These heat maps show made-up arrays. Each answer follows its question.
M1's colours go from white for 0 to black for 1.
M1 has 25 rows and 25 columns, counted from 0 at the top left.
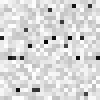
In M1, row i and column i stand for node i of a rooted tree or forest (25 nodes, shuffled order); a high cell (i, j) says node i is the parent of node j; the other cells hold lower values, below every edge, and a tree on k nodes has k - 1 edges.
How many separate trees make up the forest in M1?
4
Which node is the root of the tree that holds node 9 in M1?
1
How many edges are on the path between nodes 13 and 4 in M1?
3
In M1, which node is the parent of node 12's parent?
14
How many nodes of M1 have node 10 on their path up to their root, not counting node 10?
4
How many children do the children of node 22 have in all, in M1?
4
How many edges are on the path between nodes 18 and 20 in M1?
4
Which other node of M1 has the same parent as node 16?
7
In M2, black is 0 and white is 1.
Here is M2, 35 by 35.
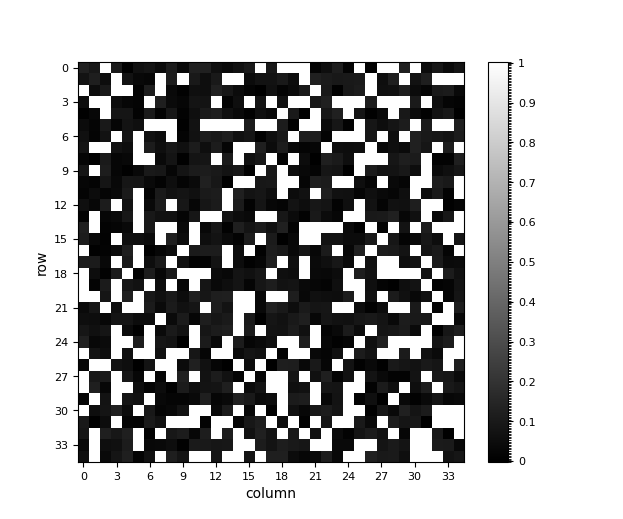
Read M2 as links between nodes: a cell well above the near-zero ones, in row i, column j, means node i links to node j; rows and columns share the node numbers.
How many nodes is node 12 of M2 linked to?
7
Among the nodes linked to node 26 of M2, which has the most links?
node 14
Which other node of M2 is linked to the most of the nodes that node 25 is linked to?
node 31
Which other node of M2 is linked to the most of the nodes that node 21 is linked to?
node 3
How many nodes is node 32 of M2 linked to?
12
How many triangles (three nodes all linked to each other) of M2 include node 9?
0
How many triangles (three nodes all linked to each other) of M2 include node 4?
6
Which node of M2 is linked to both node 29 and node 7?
node 1
